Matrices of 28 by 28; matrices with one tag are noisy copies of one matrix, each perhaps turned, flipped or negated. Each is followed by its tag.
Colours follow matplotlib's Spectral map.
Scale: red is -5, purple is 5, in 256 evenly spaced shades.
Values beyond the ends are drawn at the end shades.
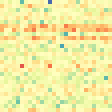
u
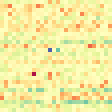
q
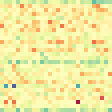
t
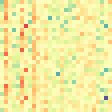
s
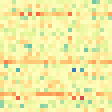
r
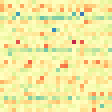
r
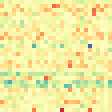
u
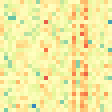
u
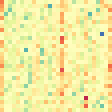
t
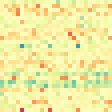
u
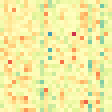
q
